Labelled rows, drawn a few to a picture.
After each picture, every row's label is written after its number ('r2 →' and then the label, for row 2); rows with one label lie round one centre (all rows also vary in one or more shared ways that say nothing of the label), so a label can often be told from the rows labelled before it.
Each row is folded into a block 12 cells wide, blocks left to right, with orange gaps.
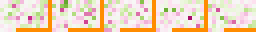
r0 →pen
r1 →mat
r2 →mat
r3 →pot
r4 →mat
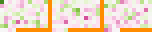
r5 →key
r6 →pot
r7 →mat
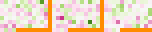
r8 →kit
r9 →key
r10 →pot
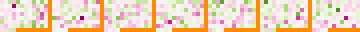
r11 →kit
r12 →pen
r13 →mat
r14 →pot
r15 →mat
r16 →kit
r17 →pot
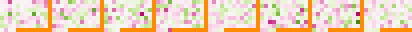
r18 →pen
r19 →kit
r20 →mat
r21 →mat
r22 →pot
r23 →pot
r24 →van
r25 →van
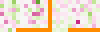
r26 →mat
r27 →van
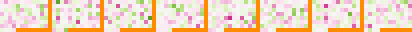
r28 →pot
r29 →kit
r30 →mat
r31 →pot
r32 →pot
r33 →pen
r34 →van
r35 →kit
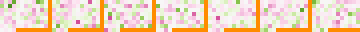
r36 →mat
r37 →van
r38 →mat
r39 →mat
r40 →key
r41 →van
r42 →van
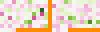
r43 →pot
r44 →key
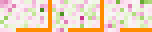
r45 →pen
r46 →pen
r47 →mat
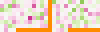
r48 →pen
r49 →key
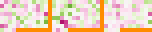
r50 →key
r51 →pot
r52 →van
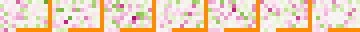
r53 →mat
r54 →pot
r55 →pen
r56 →mat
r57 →pen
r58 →kit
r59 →mat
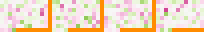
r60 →kit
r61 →van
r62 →mat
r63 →kit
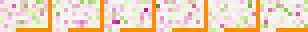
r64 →kit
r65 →mat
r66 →kit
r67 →mat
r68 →van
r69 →mat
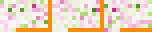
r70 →key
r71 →pen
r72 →mat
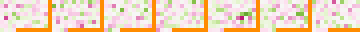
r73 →key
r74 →mat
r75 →pot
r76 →mat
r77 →pen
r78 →pen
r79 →key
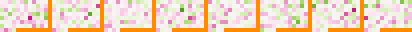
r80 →pen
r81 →pot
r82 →kit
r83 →pot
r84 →kit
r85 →van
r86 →mat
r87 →mat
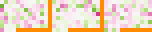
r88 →mat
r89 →van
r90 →van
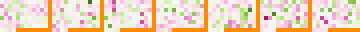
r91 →key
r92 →mat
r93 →pen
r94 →pot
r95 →van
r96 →key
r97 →pot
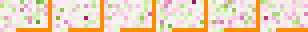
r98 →kit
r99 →pot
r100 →van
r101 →van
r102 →pot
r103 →key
